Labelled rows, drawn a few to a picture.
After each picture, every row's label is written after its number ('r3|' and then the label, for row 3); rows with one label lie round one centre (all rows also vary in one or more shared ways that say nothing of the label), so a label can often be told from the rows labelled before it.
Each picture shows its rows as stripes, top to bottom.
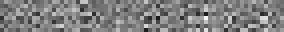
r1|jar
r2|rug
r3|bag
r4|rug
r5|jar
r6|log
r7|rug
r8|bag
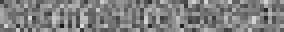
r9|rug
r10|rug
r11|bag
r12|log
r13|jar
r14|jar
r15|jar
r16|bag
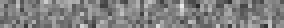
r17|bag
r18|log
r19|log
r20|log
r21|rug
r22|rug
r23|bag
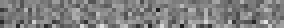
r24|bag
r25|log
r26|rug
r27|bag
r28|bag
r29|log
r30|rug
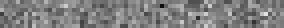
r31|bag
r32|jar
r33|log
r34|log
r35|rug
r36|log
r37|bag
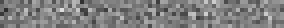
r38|bag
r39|jar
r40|rug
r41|rug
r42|rug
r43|bag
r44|rug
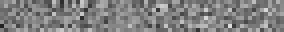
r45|jar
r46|bag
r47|log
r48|rug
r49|bag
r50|log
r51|jar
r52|rug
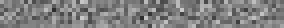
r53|jar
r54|jar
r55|log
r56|jar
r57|jar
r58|bag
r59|rug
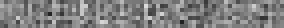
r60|log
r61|jar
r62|jar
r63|log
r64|bag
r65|rug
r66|rug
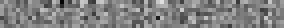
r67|bag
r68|log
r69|bag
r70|rug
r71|rug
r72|rug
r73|bag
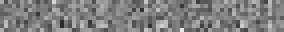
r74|rug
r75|rug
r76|bag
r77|rug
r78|jar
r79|bag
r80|bag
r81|log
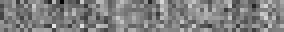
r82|log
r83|log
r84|bag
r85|jar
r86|log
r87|log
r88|rug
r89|log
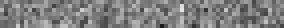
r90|bag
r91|log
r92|log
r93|rug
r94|log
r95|log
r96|jar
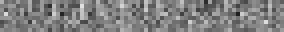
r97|log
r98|log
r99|rug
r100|bag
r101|jar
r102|rug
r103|jar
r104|log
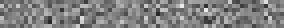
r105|log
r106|log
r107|bag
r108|jar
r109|log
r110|log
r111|bag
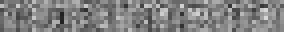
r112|bag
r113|bag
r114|log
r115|bag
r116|log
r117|jar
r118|rug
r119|jar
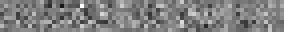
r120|log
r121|log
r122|rug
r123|rug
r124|jar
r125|log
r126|log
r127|rug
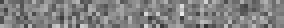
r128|bag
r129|log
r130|log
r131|log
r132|jar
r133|jar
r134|jar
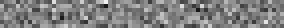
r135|rug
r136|log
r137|rug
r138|log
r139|bag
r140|log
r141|jar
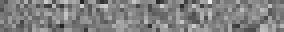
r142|jar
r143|rug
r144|jar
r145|jar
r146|jar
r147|log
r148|log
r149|log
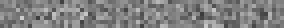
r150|bag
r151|jar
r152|bag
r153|bag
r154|rug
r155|bag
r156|bag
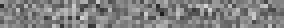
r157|bag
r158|jar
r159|jar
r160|jar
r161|jar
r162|bag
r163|bag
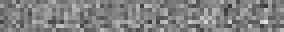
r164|rug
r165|bag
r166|bag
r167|bag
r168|jar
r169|log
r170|bag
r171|rug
